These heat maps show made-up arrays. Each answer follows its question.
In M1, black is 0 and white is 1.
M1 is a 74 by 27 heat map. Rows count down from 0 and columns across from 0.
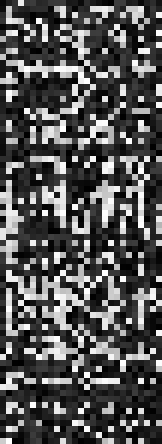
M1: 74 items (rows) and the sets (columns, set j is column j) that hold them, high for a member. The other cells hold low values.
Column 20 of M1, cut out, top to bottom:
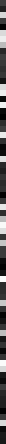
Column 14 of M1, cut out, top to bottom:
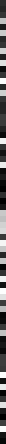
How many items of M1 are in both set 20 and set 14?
8
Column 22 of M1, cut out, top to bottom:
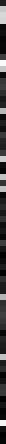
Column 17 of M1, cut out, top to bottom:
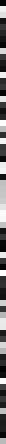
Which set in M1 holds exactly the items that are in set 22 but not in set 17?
6
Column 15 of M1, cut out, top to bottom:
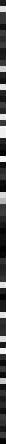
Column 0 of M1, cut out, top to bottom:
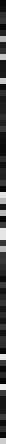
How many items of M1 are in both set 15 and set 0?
2
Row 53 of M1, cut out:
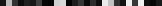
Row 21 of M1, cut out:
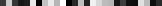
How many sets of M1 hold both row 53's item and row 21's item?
6
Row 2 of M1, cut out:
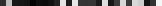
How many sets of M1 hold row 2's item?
8
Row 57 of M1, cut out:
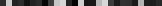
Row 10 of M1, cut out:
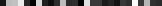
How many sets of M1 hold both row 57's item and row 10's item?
2
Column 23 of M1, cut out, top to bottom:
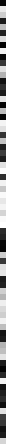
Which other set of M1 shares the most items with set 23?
10
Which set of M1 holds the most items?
1
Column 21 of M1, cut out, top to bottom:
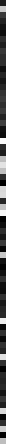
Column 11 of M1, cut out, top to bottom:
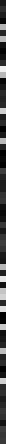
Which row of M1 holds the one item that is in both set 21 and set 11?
23
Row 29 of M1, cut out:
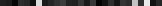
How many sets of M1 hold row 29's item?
3
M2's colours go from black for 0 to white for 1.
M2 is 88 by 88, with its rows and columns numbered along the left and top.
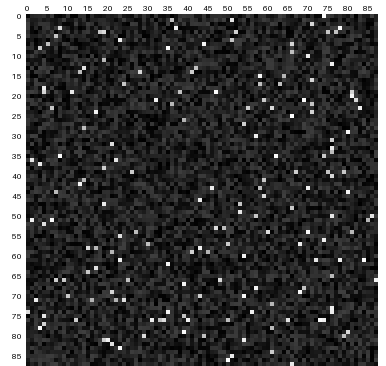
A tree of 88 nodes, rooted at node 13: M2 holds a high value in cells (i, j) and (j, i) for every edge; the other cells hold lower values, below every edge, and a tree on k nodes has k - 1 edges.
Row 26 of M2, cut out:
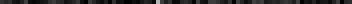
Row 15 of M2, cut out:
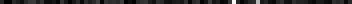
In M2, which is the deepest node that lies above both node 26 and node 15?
58
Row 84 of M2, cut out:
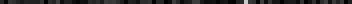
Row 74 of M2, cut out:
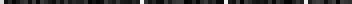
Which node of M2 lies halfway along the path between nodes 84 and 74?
3
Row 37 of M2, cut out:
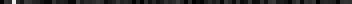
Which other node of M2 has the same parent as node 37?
78
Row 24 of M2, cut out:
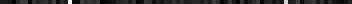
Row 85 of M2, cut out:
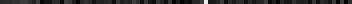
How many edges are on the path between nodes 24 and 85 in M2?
6
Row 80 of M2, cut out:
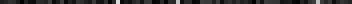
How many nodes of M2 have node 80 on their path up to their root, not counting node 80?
9
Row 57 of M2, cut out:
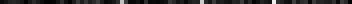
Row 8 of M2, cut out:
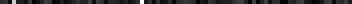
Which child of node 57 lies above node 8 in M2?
50
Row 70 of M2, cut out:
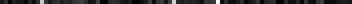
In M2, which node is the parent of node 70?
43
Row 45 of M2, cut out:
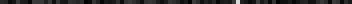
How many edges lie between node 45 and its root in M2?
4
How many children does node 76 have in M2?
8
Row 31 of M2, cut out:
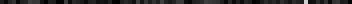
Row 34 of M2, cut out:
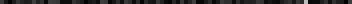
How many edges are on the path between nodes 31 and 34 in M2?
2
